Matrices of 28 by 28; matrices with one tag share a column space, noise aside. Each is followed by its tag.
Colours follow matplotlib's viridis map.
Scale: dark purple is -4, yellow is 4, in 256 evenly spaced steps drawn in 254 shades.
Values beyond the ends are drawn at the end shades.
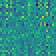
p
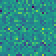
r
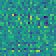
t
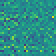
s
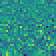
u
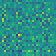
s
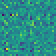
t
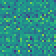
s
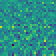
u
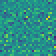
s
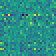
t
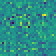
t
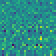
u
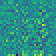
u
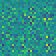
s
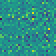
s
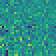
u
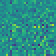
u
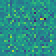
s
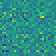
s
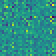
p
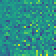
u
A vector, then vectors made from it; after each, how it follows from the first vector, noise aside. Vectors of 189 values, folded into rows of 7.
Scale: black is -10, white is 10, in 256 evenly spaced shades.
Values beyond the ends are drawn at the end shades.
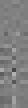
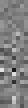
scaled up.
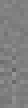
shrunk.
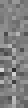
scaled up.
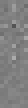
reversed, partly zeroed.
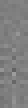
shrunk.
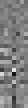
negated, scaled up.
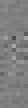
reversed, partly zeroed.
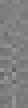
shrunk.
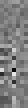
scaled up.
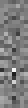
negated, scaled up.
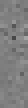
reversed, partly zeroed.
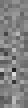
scaled up.
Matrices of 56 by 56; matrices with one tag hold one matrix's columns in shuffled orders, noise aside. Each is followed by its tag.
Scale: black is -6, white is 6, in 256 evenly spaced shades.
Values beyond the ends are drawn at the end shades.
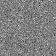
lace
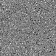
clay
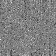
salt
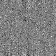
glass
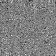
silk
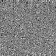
silk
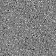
lace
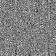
salt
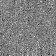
glass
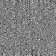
salt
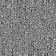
salt
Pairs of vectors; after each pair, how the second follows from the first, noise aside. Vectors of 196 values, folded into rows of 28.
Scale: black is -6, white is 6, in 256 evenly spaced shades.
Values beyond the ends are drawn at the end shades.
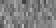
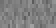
reversed, negated, shrunk.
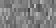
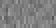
wrapped around, shrunk.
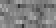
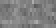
reversed, negated, shrunk.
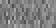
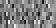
scaled up.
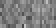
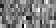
scaled up.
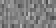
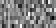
scaled up.
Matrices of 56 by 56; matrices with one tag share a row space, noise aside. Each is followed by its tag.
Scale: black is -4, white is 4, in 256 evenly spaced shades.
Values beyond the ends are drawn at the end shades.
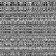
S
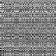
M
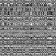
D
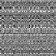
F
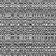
S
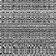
F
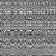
S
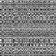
F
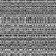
S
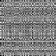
M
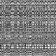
S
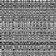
F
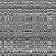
D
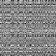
S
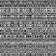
S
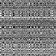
F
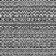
F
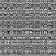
D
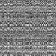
D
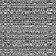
D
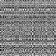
M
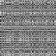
M
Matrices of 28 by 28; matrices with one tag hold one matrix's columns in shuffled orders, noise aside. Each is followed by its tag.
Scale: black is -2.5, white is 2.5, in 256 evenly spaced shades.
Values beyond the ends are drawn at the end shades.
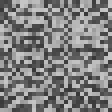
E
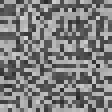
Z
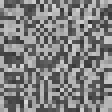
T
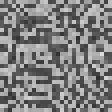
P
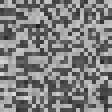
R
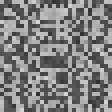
T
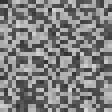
R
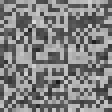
P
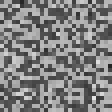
R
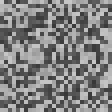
P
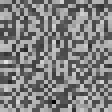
Z
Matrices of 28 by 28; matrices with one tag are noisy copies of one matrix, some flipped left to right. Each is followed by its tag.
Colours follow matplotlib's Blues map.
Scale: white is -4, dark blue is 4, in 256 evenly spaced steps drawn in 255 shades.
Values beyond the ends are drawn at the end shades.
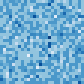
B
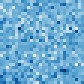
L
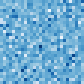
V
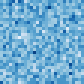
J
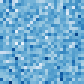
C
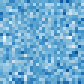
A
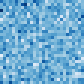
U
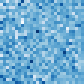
L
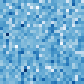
C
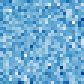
A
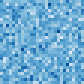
V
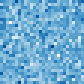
A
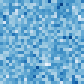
U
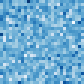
A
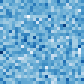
B
